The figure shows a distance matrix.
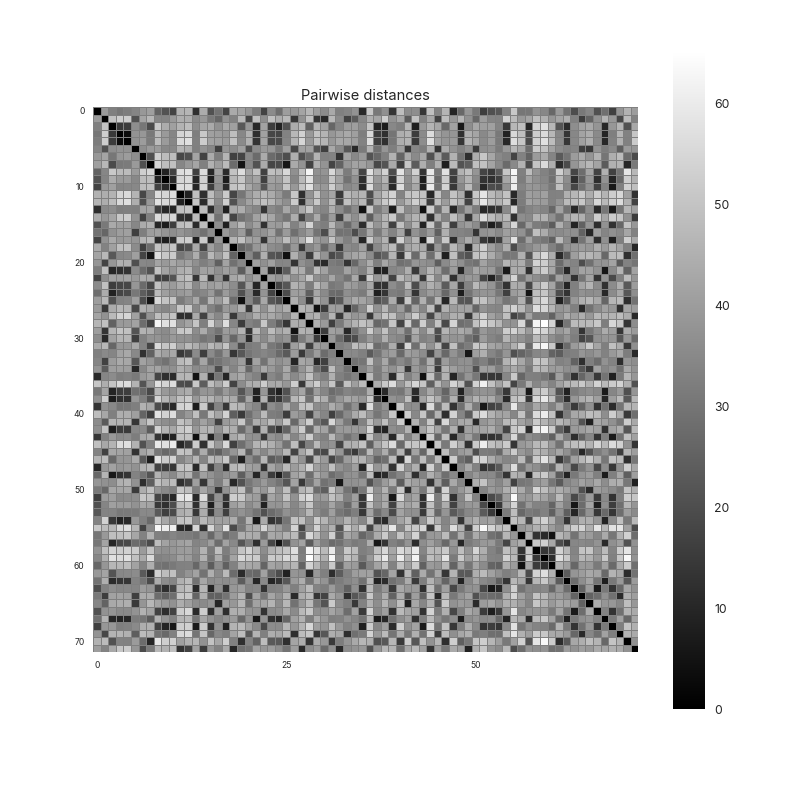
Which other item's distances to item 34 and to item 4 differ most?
3
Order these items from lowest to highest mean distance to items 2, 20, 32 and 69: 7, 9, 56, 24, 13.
24, 7, 13, 9, 56
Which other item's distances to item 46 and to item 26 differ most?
29
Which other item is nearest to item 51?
39
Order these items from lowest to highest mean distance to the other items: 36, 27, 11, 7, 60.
7, 60, 27, 11, 36
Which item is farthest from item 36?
51
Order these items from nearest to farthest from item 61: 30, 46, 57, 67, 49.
46, 57, 49, 67, 30
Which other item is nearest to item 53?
63
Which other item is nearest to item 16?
65
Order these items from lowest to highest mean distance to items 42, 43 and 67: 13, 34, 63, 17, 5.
13, 63, 17, 5, 34
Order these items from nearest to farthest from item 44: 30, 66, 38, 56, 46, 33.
46, 30, 56, 33, 38, 66
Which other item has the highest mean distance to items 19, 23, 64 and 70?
59
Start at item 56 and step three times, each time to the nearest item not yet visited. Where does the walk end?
58
